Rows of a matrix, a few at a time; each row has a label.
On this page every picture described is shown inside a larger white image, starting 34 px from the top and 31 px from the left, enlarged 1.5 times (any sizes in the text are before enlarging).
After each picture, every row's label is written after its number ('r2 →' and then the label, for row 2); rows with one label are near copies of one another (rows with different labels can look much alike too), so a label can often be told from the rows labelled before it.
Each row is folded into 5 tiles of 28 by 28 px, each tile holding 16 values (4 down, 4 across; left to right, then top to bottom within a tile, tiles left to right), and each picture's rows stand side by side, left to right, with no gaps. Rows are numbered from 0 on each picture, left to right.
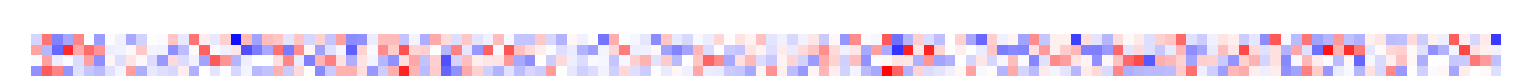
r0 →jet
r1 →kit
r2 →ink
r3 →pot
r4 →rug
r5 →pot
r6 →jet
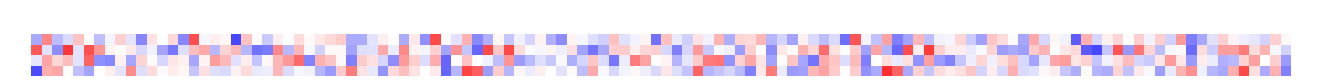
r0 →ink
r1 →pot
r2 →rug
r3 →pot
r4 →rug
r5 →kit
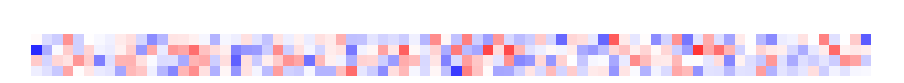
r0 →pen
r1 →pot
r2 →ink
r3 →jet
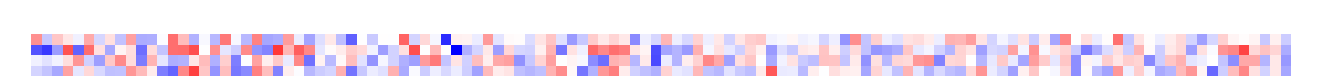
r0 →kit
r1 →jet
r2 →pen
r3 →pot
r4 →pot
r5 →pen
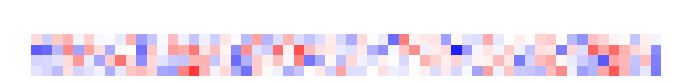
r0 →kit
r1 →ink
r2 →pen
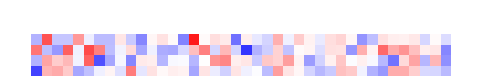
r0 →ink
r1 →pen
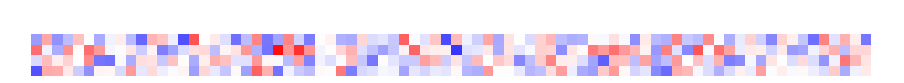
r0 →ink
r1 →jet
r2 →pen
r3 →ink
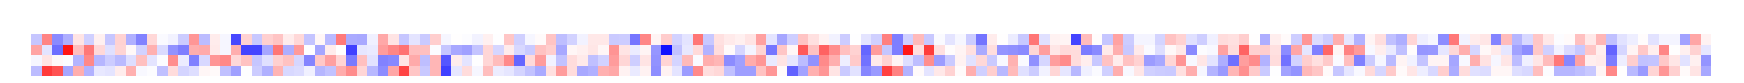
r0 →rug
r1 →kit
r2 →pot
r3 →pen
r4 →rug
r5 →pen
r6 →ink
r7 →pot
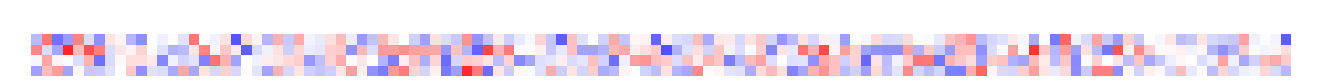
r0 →jet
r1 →pen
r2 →rug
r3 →pen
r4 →pot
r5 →rug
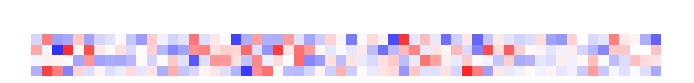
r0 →rug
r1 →ink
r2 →rug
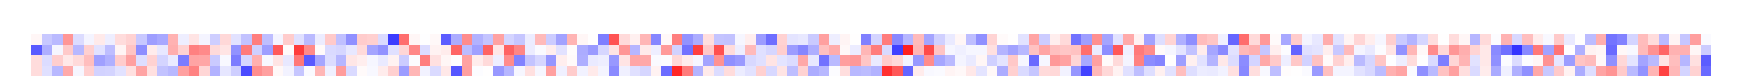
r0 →pen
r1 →ink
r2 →ink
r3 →rug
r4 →rug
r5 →ink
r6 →pen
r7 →kit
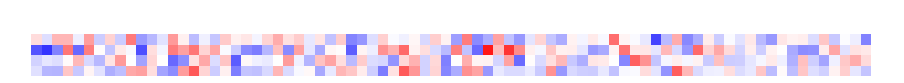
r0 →kit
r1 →kit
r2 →jet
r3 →rug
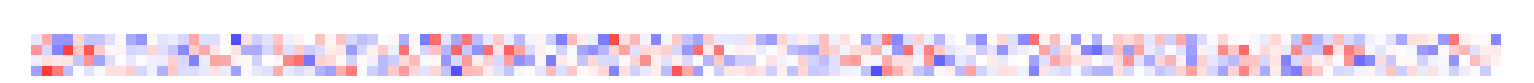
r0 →rug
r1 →pot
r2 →ink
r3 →rug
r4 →ink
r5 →kit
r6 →ink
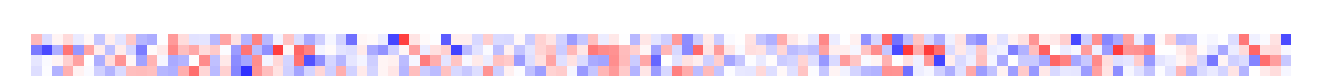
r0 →kit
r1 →ink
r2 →pen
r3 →rug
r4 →jet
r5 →jet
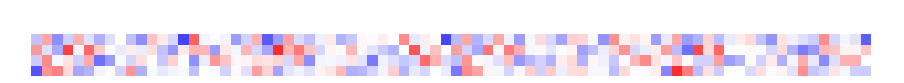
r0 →ink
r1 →jet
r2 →ink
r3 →rug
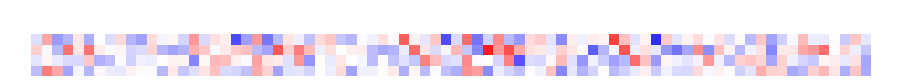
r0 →rug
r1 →jet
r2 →jet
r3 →kit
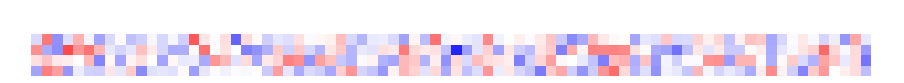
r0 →jet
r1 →pot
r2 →pen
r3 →pot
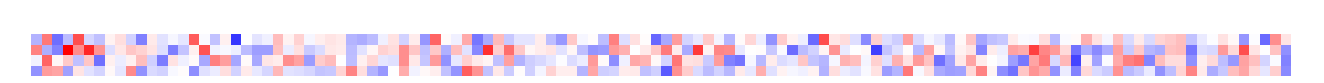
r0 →jet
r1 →pot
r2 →rug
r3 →ink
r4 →pen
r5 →pot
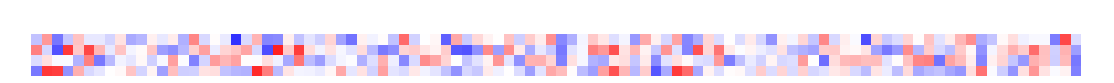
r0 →rug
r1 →rug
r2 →kit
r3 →rug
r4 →pot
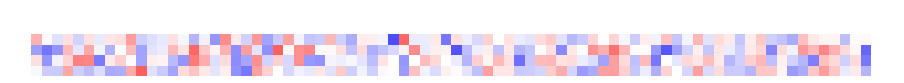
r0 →pot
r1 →ink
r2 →pen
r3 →pen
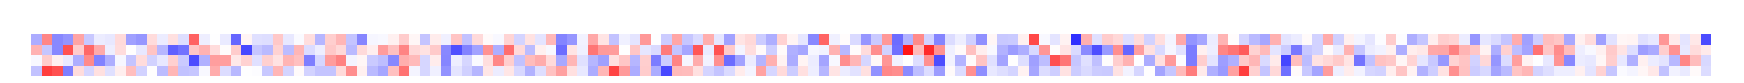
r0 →rug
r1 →pen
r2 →kit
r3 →ink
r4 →jet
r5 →kit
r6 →pen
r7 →jet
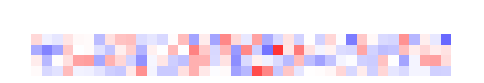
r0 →pot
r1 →rug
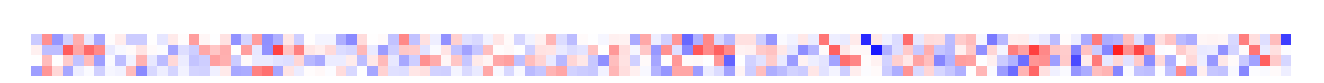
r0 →jet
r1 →rug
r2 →pot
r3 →jet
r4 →pen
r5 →jet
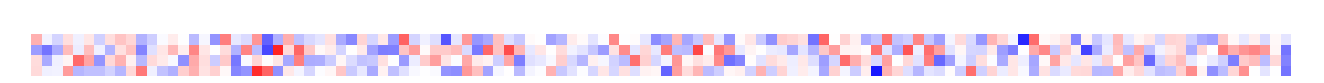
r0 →pot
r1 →rug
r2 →jet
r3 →ink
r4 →ink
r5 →pen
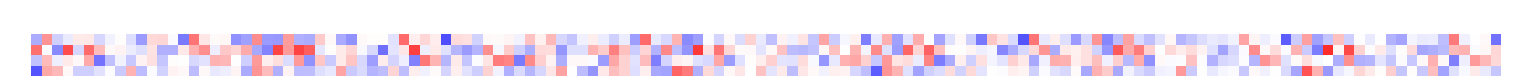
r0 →ink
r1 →jet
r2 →pot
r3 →rug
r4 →ink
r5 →jet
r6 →rug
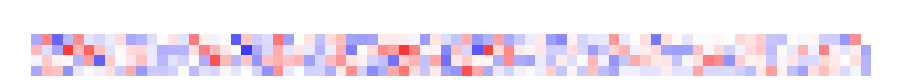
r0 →jet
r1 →pen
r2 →rug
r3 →pot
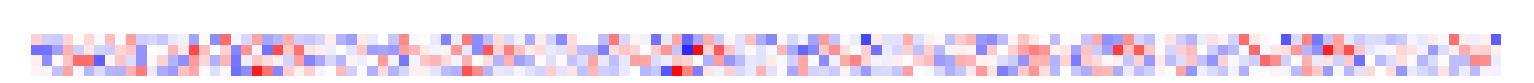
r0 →pot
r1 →rug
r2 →rug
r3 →rug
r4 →pen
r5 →jet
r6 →jet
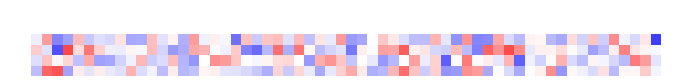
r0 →rug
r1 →kit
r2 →jet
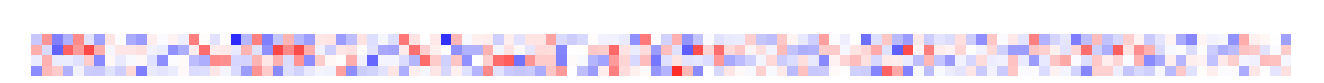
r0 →jet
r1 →jet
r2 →pot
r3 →rug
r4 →rug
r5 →ink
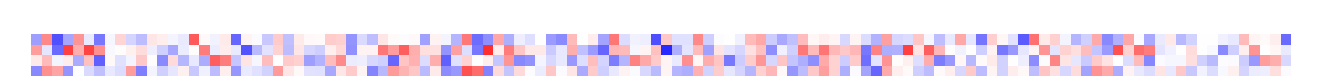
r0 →jet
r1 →pen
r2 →rug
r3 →pen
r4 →ink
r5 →jet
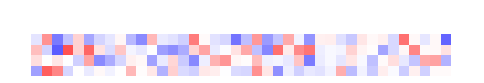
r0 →rug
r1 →jet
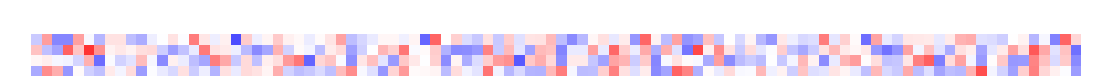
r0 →jet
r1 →pot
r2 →pot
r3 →rug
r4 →pot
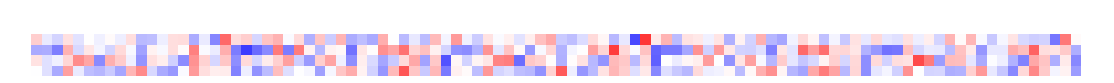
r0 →pot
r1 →kit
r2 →pot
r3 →kit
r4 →pot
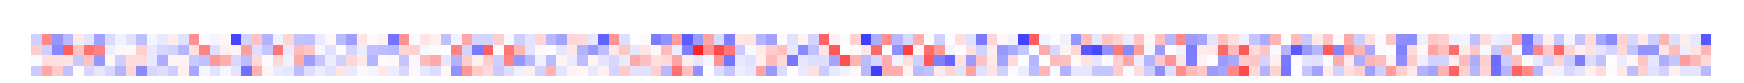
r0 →jet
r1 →ink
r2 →ink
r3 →jet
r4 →ink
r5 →kit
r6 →kit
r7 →rug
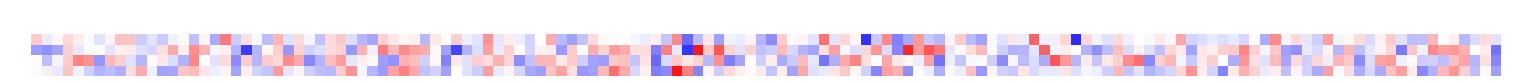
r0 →pot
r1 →pen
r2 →pen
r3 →rug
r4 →jet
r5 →pot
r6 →pen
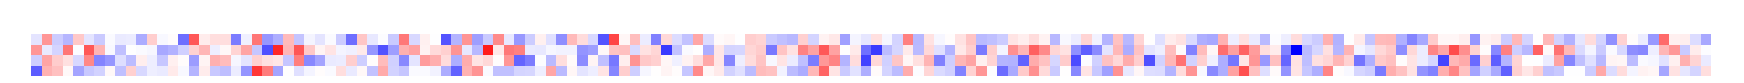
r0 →ink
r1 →rug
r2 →ink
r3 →pen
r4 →pen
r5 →pen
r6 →pen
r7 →ink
